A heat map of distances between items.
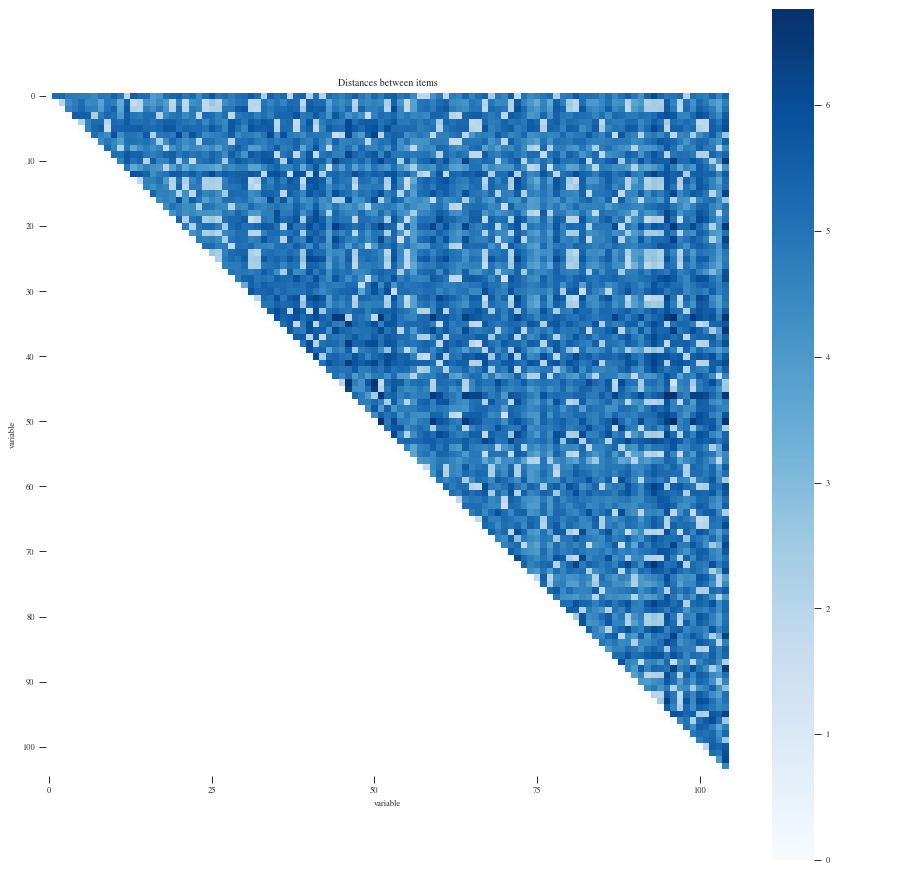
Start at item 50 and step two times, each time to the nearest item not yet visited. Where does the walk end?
46
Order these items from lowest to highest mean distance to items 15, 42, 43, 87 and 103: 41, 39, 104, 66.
39, 104, 66, 41
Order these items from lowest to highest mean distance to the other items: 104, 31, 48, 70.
31, 70, 48, 104
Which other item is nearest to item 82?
30
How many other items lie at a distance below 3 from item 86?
4
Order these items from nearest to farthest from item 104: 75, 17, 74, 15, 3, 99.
99, 74, 75, 17, 3, 15
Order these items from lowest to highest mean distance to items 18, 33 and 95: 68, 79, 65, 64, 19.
68, 65, 79, 19, 64
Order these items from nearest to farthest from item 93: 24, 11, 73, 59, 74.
24, 11, 74, 59, 73
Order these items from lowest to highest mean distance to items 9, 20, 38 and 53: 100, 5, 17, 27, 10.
5, 100, 27, 10, 17
